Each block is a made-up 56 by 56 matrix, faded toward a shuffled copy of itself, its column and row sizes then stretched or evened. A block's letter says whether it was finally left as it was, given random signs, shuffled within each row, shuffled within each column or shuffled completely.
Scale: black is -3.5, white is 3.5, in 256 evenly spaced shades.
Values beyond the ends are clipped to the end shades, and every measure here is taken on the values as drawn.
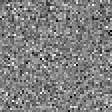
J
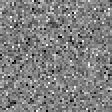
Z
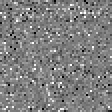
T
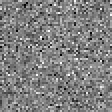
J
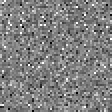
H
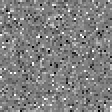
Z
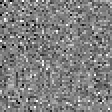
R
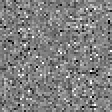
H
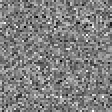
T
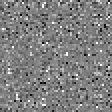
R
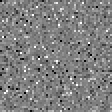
Z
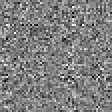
R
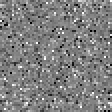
Z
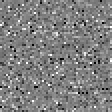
T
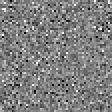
R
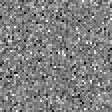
Z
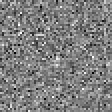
J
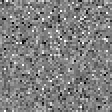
J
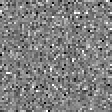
T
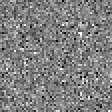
J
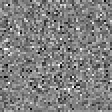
R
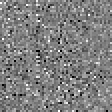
R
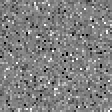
Z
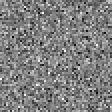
Z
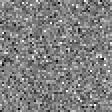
Z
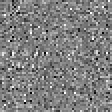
R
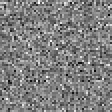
T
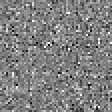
J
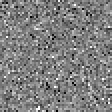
H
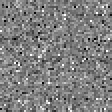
T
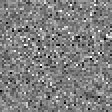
T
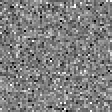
Z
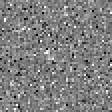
Z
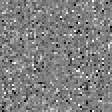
H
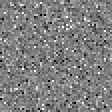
Z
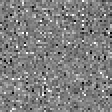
J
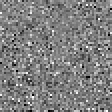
J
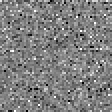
T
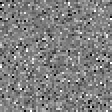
Z
